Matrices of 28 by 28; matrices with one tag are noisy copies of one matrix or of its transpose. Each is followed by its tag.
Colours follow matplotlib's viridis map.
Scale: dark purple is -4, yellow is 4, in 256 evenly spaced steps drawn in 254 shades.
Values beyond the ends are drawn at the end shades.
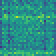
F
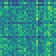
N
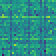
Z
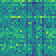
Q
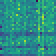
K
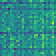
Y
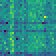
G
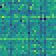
Z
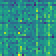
N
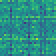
Z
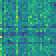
Q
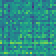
Y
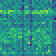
G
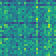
N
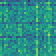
N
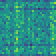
F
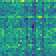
Q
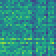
K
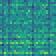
Y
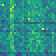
G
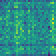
F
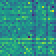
K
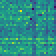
K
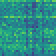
Q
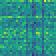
Q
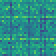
Z
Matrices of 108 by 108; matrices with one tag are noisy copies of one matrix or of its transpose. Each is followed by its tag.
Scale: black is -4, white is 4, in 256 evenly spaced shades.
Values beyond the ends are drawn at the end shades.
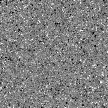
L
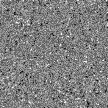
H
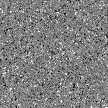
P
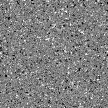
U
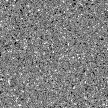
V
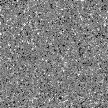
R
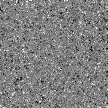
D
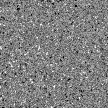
U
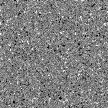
R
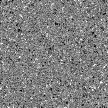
L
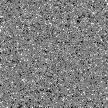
D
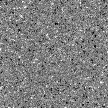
L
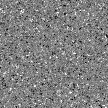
P
